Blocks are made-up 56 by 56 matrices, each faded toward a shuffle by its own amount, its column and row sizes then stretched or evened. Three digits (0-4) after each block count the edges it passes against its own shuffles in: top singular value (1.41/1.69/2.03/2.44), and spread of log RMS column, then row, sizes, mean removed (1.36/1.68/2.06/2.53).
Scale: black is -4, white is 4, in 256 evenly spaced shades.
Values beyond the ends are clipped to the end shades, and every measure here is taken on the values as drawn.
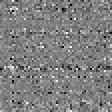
0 1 4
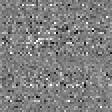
0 0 4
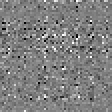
1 3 4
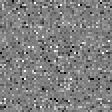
0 0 3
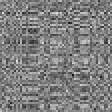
4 0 4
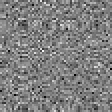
3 0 0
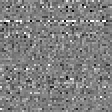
2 0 4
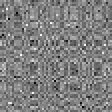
4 0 1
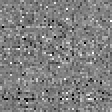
2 0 2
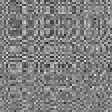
4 2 4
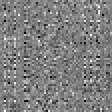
3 4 1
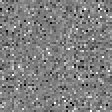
1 0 1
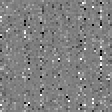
0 3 0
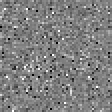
0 1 1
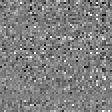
2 2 4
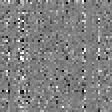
3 4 3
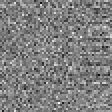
3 0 1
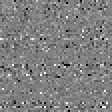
1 1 3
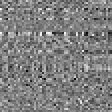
4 1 4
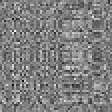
4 2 3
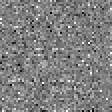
1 1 1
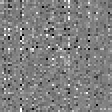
3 4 2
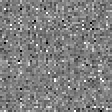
1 2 2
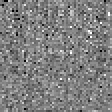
1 1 1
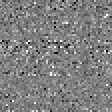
1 0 3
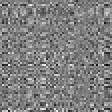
4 3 4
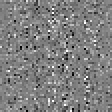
0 4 0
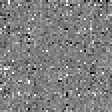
0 3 3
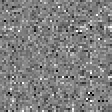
2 1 2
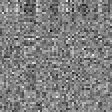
3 1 2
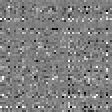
2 3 4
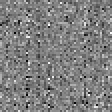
1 4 2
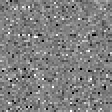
0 0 2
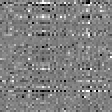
4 2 4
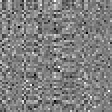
4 3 0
